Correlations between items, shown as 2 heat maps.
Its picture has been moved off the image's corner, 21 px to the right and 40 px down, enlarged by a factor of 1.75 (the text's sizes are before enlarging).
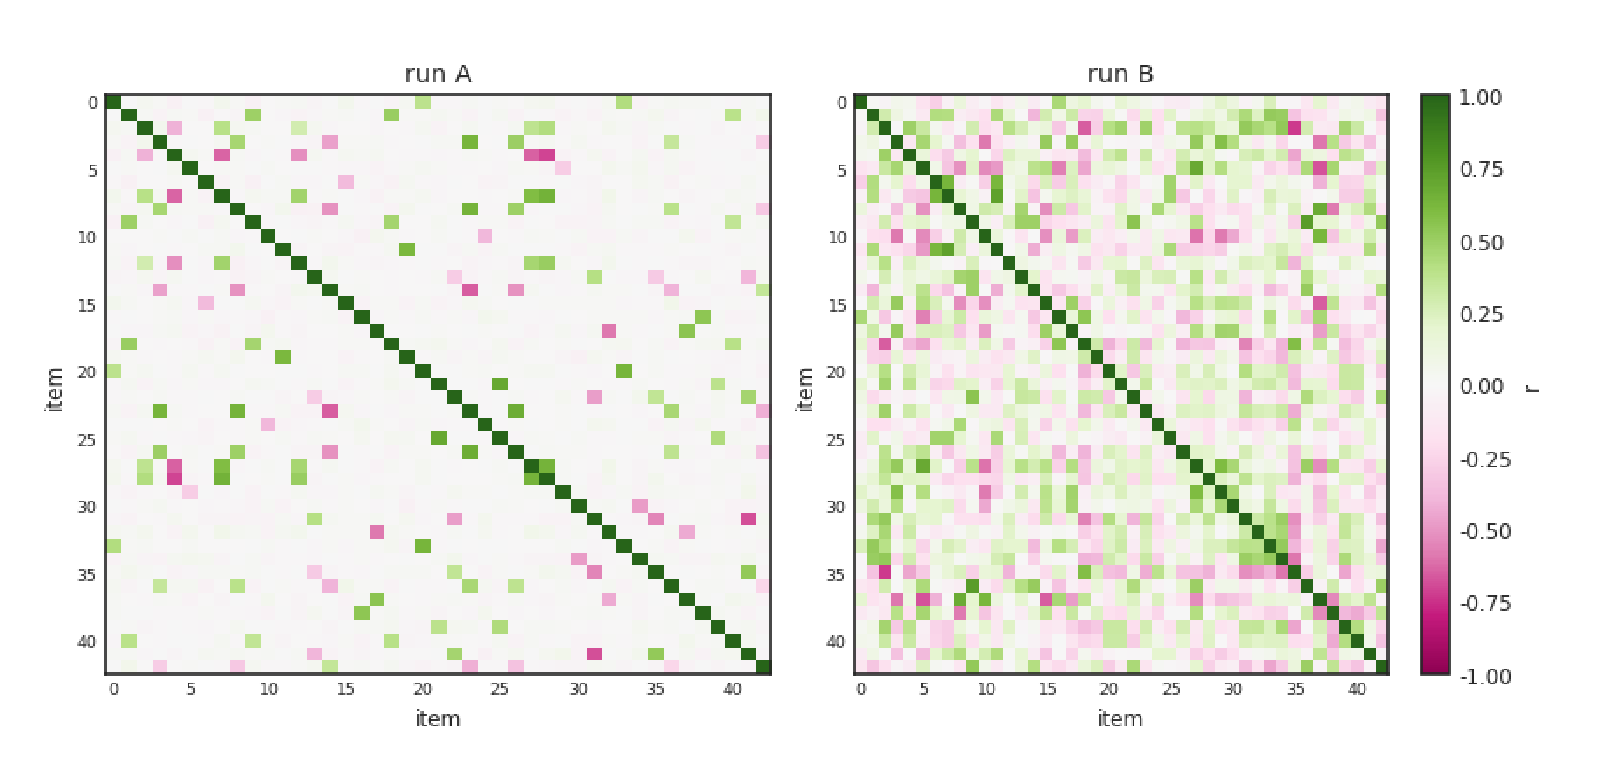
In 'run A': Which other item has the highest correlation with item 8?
23
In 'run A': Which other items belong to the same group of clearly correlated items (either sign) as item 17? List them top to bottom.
32, 37
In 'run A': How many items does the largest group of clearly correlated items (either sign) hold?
7
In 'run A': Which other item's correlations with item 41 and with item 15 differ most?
31
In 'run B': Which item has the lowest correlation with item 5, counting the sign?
37
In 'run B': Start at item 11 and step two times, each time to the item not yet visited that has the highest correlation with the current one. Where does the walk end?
6
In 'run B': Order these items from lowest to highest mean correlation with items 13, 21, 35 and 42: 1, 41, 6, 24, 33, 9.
1, 33, 6, 41, 24, 9
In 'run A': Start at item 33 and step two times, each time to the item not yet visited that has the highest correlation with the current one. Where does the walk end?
0
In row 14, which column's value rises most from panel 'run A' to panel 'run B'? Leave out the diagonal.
36
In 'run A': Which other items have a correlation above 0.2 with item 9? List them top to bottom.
1, 18, 40
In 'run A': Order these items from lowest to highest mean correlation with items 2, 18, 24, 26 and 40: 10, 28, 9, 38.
10, 38, 28, 9
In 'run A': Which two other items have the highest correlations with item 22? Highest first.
41, 35
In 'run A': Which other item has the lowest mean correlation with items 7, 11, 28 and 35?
4
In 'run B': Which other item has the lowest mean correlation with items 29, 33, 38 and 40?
10
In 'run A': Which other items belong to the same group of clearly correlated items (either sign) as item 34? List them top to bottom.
30
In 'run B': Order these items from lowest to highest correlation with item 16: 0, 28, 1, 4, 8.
4, 28, 1, 8, 0
